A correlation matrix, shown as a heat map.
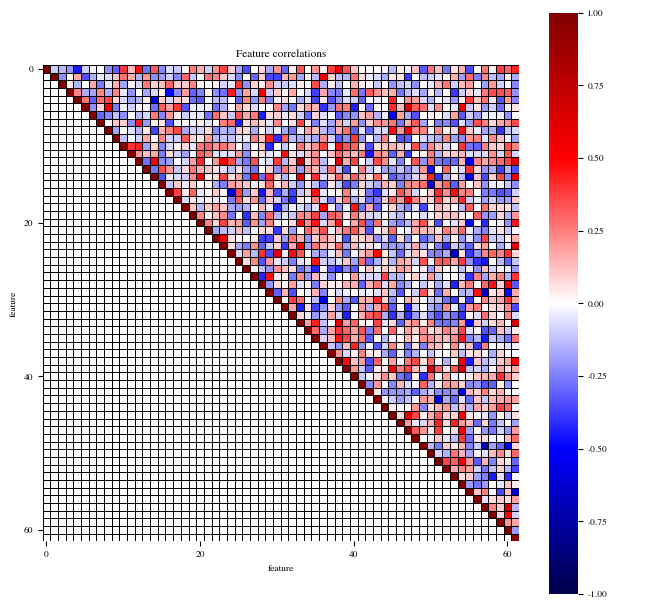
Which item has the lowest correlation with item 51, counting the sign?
43
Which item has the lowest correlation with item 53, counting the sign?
24
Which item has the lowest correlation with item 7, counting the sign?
25
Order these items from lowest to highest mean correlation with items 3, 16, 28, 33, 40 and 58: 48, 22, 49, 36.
49, 22, 48, 36
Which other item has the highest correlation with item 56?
29
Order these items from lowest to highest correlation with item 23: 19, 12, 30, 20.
30, 19, 20, 12
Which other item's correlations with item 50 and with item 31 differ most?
39
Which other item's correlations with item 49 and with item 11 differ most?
60
